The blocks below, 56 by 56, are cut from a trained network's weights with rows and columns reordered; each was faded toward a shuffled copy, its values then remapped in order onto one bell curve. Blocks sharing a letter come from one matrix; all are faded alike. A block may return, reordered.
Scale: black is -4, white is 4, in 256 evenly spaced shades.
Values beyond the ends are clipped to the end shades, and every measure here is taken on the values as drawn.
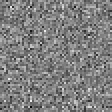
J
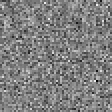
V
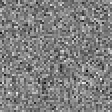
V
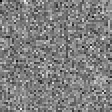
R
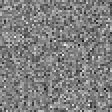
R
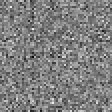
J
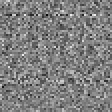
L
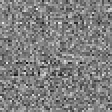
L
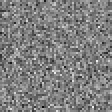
R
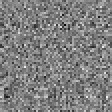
L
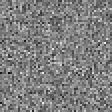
R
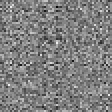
J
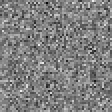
R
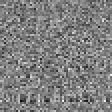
L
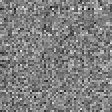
L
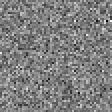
V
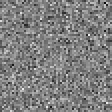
V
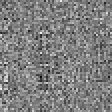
J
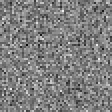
R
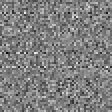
L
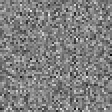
J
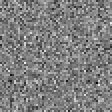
V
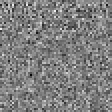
L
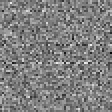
L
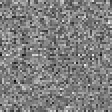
L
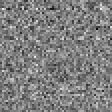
L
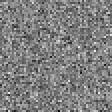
R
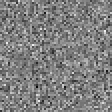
R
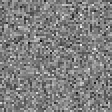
R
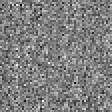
R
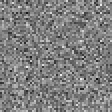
J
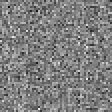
V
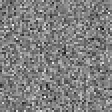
R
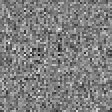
J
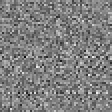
L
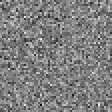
V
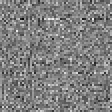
L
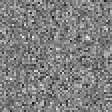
V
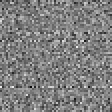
L
